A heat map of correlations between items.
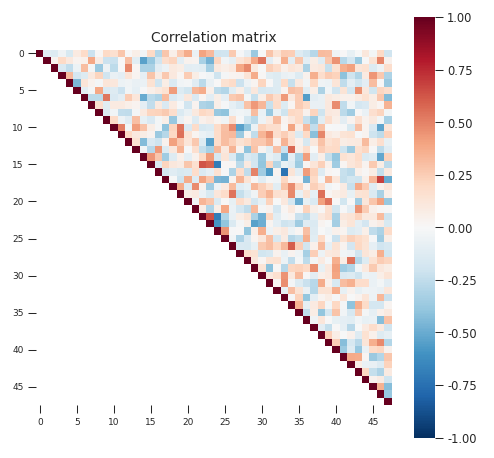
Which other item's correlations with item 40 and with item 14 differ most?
1
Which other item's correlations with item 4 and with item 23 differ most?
22
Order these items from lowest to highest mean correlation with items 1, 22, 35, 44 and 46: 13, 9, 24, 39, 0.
24, 13, 9, 0, 39
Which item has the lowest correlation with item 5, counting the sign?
4
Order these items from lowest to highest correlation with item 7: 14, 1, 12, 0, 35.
0, 14, 12, 35, 1
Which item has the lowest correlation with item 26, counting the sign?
16
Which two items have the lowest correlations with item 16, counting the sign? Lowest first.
33, 31
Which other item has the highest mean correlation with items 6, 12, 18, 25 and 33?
31
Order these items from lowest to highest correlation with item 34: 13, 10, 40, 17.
17, 40, 10, 13
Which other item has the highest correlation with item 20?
39
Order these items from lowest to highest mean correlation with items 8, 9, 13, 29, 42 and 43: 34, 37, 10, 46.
46, 37, 10, 34
